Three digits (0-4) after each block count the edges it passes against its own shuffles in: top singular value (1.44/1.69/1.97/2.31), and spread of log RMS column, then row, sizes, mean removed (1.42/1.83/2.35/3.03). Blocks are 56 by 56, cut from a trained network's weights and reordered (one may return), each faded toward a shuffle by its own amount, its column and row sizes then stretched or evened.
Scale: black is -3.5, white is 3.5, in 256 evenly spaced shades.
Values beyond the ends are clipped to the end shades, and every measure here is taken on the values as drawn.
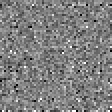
0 1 2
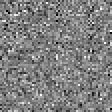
1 1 2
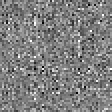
1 1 2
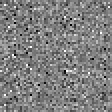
0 2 0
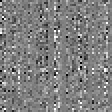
0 4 1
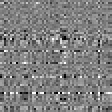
4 1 4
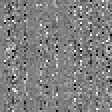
0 4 0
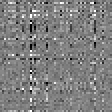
3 3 3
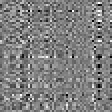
4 3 3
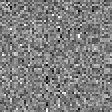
3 1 0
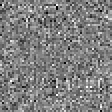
2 1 1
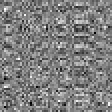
4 2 2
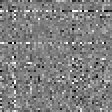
2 2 3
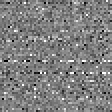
1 0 3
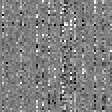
2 4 0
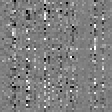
1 4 1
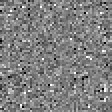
0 2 0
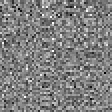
3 1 0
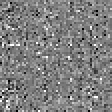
1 3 1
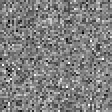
1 0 1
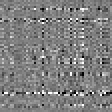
4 2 4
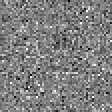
1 1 0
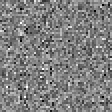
1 2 0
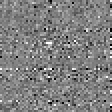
2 2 3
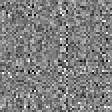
3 2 1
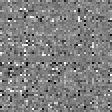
0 2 3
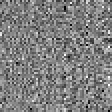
3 1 0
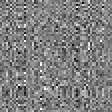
4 3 0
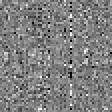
2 3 1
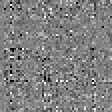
1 3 3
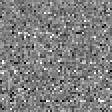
0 1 2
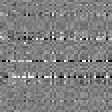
4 1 3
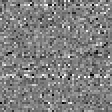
1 1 3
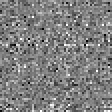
1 1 3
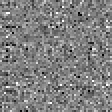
1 1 2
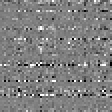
3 2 4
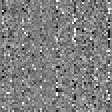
1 3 0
